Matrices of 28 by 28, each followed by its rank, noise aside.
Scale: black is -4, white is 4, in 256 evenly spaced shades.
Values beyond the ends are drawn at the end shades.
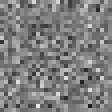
six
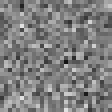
six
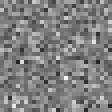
eight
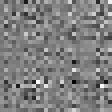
four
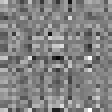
three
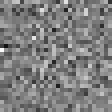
eight
